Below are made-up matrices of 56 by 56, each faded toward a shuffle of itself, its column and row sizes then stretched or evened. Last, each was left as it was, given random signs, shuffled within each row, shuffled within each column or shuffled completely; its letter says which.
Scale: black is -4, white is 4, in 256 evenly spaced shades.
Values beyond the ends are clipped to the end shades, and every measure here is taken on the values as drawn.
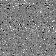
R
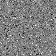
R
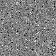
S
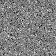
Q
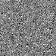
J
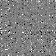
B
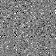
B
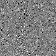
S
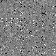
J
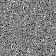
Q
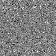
R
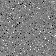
Q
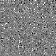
B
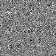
J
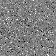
R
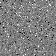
Q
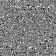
R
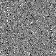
S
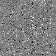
S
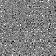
B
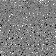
R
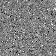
Q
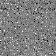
J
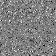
R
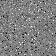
Q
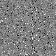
S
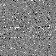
J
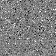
J
